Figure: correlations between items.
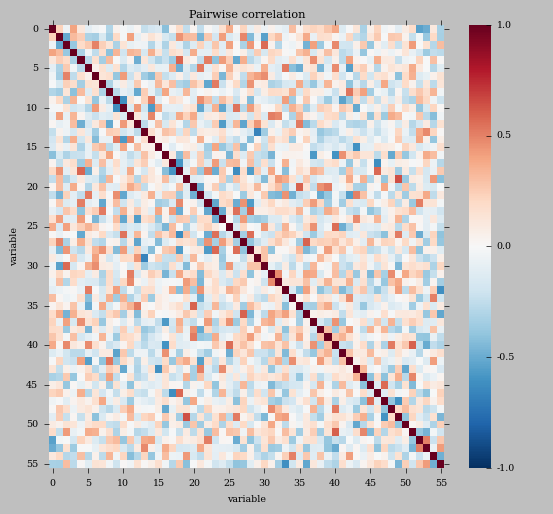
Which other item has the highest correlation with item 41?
16
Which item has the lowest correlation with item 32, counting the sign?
21
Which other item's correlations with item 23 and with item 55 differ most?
26
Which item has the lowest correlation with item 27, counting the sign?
12
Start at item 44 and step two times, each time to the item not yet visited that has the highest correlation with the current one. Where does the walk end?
40
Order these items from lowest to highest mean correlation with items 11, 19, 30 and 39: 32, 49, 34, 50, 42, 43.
34, 50, 43, 42, 49, 32
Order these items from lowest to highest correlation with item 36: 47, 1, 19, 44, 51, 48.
44, 48, 51, 47, 19, 1
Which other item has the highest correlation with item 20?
35
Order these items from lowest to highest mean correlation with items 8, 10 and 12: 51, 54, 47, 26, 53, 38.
47, 51, 53, 54, 38, 26
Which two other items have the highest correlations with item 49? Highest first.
19, 26
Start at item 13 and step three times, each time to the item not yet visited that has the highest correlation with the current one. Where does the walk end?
22
